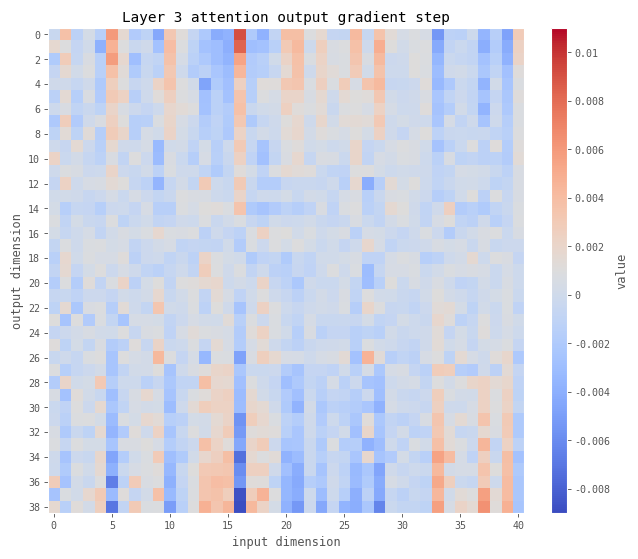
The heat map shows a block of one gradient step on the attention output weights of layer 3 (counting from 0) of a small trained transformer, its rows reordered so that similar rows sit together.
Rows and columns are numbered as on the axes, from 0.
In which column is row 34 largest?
33
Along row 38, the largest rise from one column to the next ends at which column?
17
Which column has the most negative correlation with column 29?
19
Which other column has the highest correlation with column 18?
9
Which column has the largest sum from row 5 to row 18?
16
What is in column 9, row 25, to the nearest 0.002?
0.002
